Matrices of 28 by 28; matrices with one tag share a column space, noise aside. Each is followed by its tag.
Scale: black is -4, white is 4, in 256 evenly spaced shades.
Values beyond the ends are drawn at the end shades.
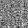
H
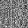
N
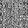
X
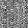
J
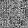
N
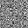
X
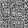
X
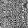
H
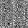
H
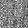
N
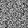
X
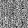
N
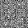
N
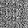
X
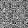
J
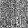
N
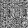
N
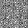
J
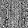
N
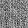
H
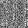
H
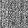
H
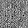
H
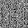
X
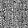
H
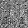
N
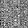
H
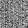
H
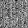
N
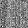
N
